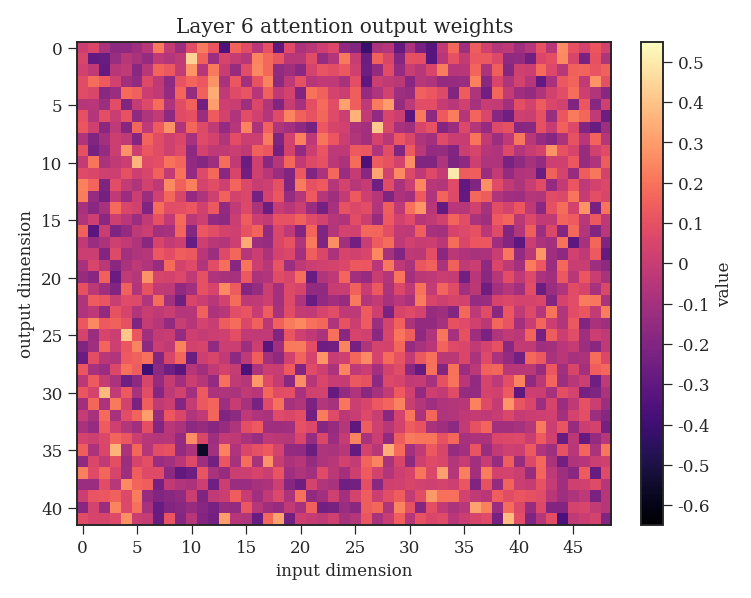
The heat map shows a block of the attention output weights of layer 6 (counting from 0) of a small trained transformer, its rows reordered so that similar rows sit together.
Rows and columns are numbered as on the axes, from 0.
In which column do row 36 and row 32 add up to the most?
6
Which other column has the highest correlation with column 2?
29
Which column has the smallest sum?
40
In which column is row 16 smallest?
1
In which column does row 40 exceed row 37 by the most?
36
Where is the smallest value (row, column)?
35, 11
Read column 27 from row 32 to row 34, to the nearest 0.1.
0 0 0
